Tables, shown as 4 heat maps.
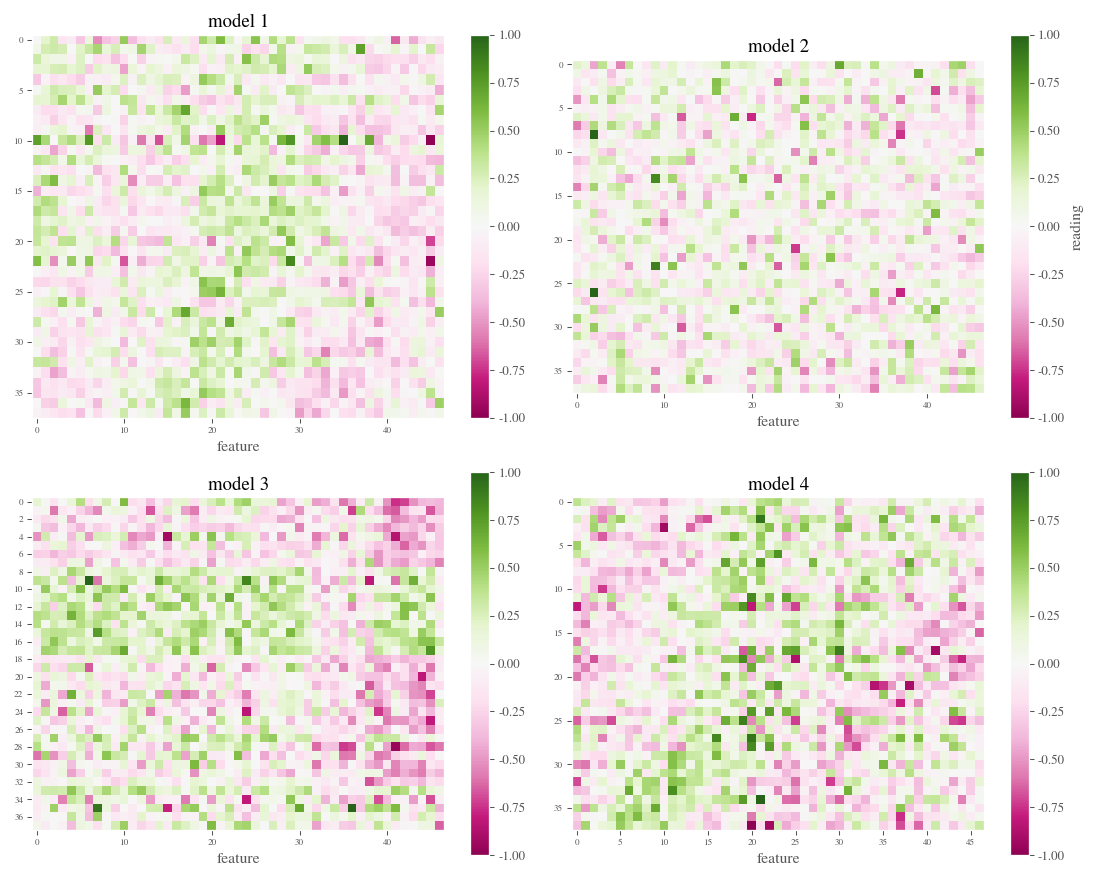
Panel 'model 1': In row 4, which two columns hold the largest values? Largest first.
19, 20
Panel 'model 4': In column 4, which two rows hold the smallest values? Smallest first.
25, 12
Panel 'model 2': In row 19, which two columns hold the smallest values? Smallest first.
40, 10
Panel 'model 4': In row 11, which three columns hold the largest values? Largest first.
20, 24, 22
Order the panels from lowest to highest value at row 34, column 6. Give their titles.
model 3, model 1, model 4, model 2
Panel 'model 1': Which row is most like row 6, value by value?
26
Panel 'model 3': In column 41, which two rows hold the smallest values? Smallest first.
28, 4
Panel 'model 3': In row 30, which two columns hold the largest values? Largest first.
18, 20
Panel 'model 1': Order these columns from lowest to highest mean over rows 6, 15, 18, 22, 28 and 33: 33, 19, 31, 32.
31, 33, 32, 19
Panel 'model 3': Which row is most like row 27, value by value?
14
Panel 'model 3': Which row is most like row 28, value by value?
0
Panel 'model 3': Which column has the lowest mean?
35
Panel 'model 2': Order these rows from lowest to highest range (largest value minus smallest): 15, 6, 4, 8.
15, 4, 6, 8
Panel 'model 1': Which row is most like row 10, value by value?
22
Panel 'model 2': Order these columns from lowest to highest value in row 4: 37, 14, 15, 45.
37, 45, 14, 15
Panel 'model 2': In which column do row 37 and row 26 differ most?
34
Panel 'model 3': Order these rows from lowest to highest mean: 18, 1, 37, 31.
1, 31, 18, 37
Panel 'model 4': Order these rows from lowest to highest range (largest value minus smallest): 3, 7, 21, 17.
7, 3, 21, 17
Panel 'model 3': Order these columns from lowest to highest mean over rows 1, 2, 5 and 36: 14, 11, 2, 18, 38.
18, 11, 2, 14, 38
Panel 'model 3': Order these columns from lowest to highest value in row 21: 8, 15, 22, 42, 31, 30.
42, 15, 8, 30, 31, 22
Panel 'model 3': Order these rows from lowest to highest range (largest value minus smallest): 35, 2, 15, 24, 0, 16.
2, 16, 15, 24, 0, 35
